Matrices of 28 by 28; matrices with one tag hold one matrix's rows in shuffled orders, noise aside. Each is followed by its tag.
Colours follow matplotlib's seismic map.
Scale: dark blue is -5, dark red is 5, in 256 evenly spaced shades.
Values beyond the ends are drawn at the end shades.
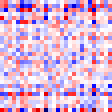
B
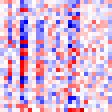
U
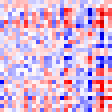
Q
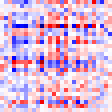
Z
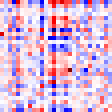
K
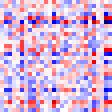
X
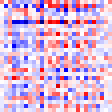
Z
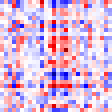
K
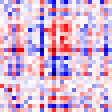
K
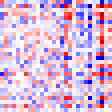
Q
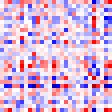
X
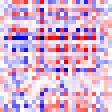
Z
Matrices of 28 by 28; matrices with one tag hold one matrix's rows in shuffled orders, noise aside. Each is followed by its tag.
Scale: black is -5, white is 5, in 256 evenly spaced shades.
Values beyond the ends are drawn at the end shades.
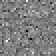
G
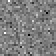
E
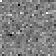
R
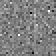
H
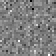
H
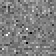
G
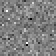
G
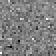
R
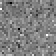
R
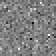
H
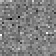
R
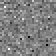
E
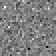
E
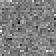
R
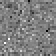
E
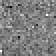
R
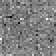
R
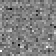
R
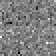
R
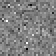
G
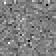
E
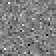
E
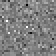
G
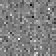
H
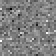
R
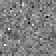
E
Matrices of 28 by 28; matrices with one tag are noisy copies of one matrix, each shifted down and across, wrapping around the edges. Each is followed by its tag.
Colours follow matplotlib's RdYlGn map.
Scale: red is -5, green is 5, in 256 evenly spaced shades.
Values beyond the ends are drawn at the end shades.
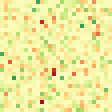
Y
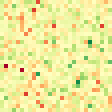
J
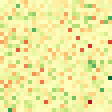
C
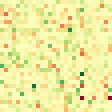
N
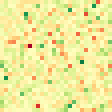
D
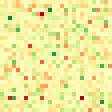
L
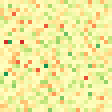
L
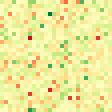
C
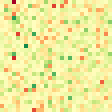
C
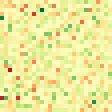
L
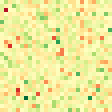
Y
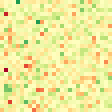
C
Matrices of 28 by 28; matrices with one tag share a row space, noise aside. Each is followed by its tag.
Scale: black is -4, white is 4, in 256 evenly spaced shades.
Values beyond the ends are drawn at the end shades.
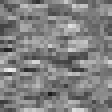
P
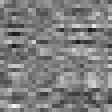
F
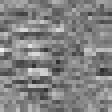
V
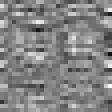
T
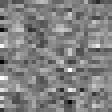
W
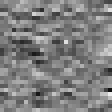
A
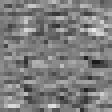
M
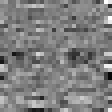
T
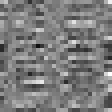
T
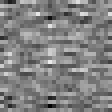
P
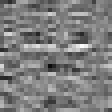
P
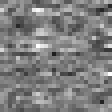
A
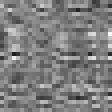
F
